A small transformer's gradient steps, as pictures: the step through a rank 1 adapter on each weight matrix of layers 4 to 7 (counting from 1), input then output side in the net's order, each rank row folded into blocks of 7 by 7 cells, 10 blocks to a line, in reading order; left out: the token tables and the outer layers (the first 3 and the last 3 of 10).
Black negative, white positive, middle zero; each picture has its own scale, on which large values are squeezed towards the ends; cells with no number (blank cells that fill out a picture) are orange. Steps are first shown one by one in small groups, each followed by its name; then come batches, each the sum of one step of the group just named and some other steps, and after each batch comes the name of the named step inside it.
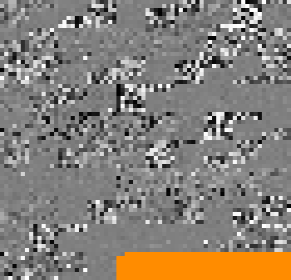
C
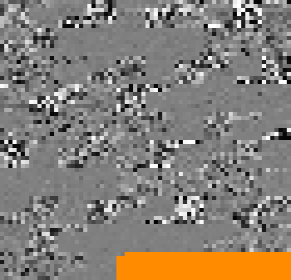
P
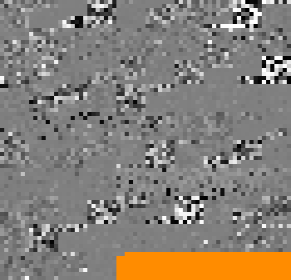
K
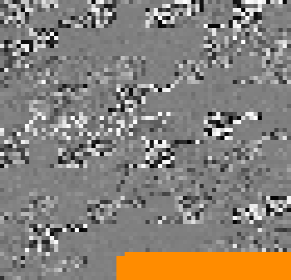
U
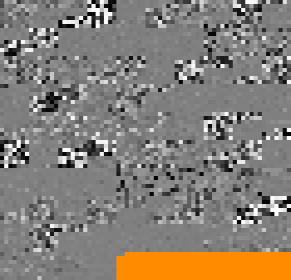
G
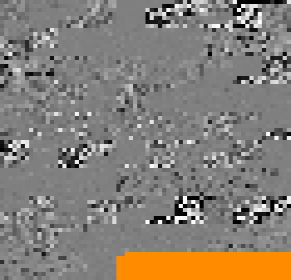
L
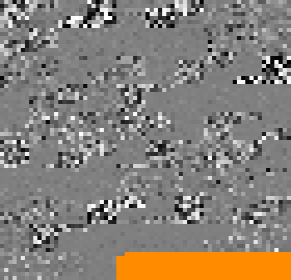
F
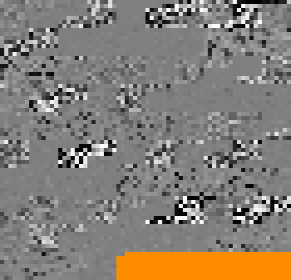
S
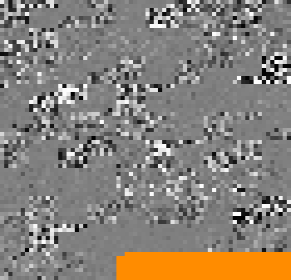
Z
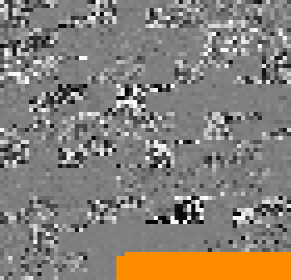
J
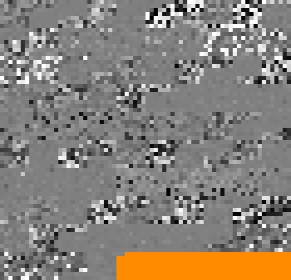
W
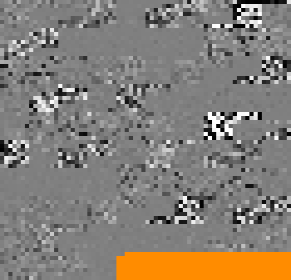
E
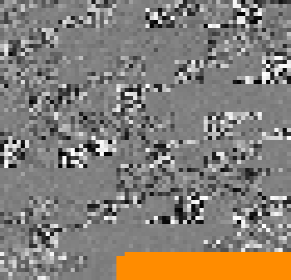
G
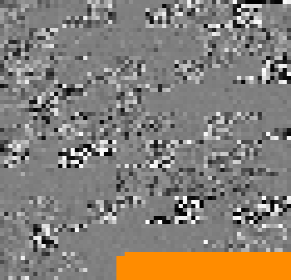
L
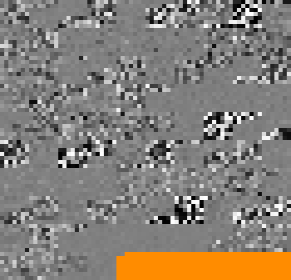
Z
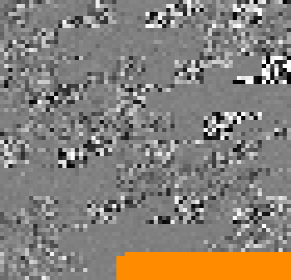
K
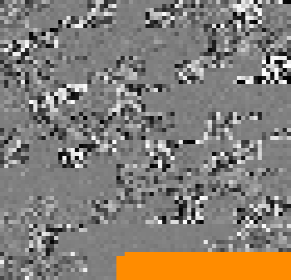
G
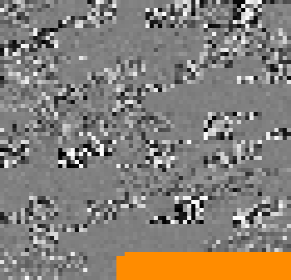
J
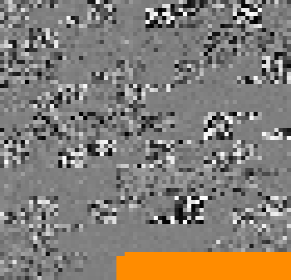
C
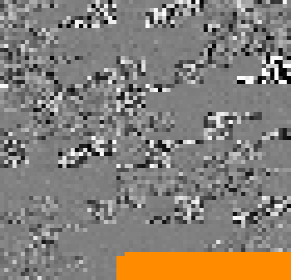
P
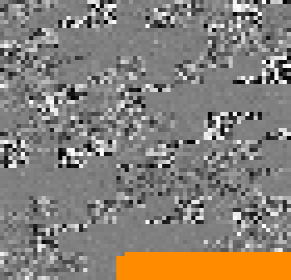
C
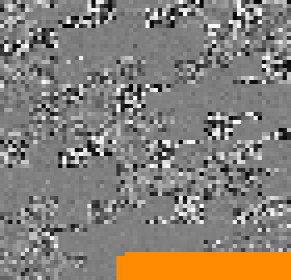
P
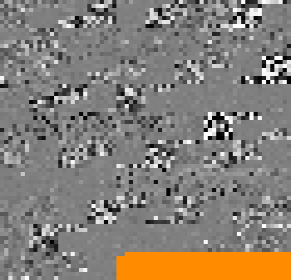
K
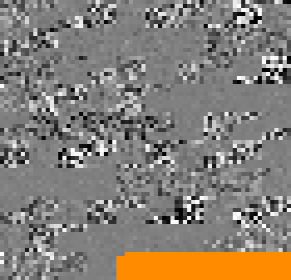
F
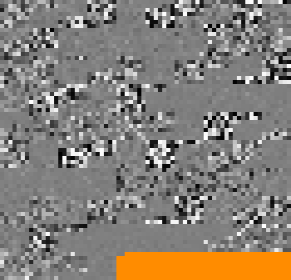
F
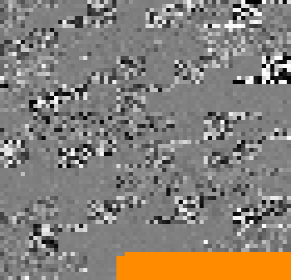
K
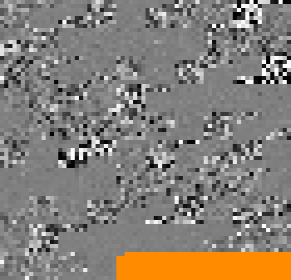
K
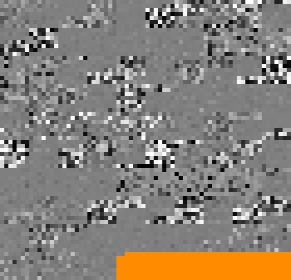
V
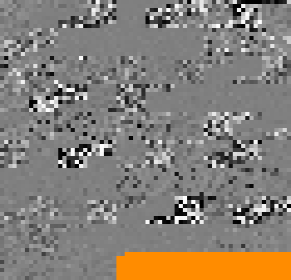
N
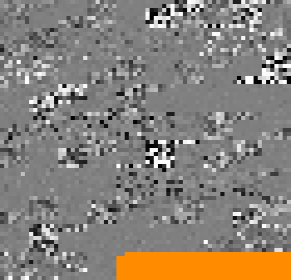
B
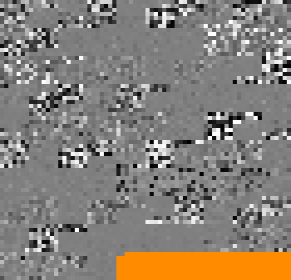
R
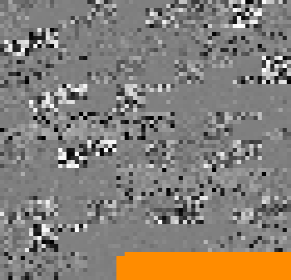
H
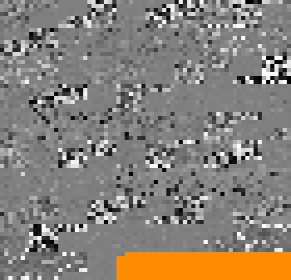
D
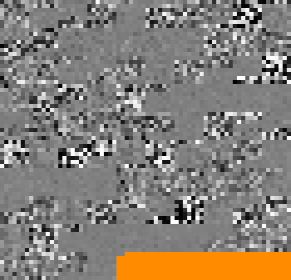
R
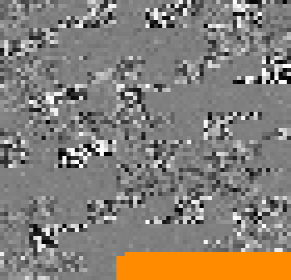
D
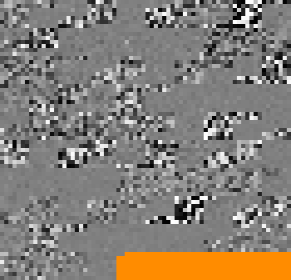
V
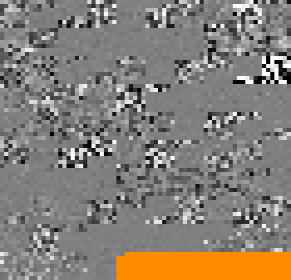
B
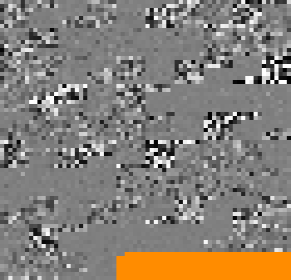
B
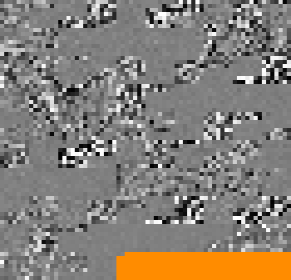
R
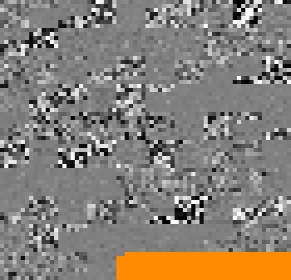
H
